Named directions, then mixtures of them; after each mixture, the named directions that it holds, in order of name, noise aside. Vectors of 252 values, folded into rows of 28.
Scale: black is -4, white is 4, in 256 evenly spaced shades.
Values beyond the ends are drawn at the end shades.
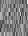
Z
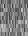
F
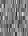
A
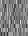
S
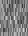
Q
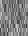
Q, S.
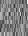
Z.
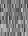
F.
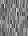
A, F, Z.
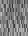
F, Q, S.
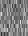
F, S.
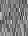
F, Z.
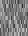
Q, S.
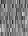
A, F.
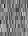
A, F.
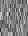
S, Z.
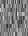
A, Q.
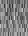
F, Q.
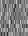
S.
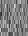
S, Z.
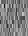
A, F, Q.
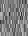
F, Z.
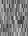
A, Q.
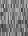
F.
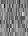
A, F, Q.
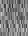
F, Q, S.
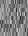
A, Q, Z.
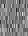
A, F, Z.
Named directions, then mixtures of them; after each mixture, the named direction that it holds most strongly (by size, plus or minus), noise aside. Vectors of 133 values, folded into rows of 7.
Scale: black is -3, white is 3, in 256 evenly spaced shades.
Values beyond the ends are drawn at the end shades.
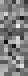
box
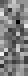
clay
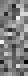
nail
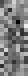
clay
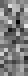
clay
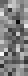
clay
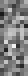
box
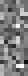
box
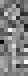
nail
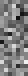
nail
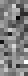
nail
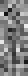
clay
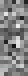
box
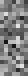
box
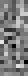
nail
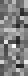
box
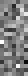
nail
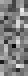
box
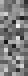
box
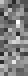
clay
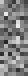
box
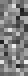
nail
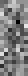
clay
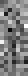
clay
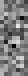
box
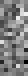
nail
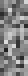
box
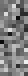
nail
